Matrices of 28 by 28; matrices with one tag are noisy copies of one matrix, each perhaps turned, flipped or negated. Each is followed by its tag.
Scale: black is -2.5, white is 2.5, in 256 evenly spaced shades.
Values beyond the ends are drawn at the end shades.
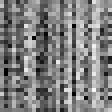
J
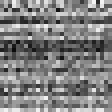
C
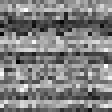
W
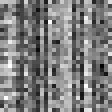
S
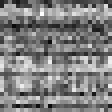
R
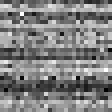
W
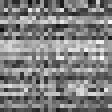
C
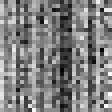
C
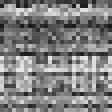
R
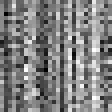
J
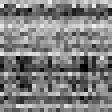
R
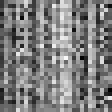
C
